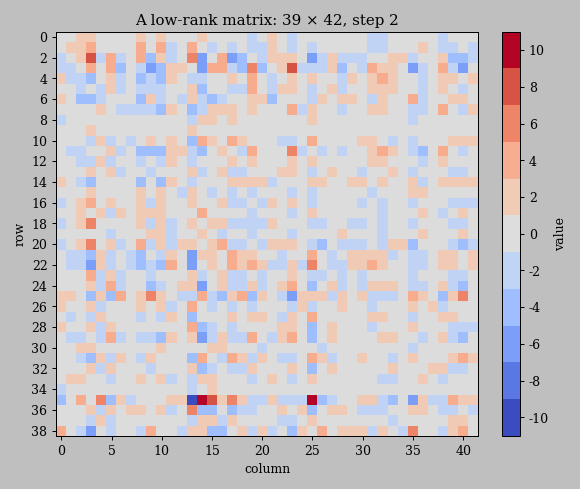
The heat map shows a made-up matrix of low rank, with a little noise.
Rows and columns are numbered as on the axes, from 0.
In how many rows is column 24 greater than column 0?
8
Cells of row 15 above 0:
6
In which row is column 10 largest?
1
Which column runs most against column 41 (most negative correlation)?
13
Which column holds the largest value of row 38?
35
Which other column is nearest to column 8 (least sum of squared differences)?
10
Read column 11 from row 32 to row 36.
0 -2 0 2 -2
